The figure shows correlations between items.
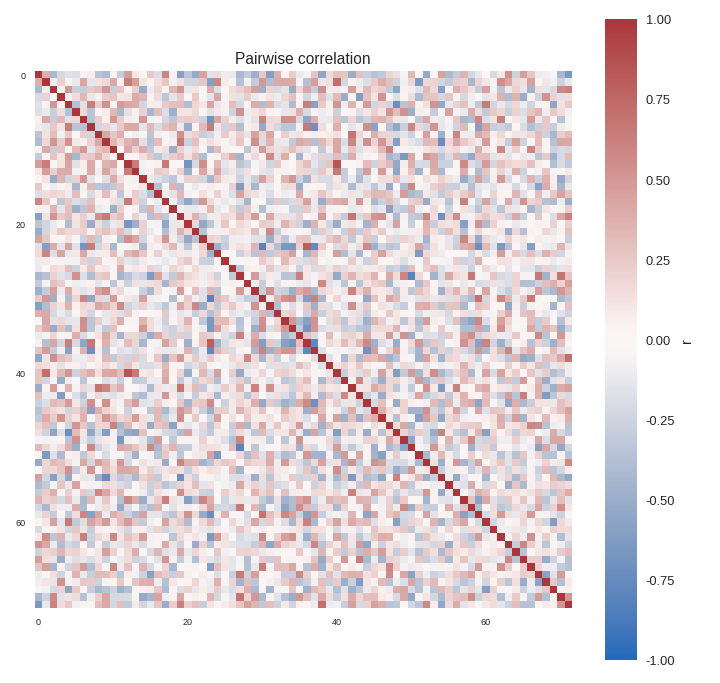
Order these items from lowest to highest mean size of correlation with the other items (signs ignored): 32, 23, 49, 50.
32, 49, 50, 23
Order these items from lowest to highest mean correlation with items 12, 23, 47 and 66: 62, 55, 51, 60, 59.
59, 55, 51, 62, 60
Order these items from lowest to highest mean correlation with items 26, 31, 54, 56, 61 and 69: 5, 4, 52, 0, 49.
0, 4, 49, 5, 52
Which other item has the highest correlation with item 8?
42
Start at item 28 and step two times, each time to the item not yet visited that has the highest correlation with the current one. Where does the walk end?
71
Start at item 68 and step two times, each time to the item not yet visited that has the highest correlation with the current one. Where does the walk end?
46
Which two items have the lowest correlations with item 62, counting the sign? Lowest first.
23, 36
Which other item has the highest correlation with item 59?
30
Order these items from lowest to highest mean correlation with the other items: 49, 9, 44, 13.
49, 44, 13, 9
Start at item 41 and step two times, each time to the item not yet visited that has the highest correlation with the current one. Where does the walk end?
65
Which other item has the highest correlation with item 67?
27
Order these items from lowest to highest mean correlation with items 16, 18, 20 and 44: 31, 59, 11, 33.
59, 33, 11, 31
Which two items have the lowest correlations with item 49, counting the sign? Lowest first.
11, 50
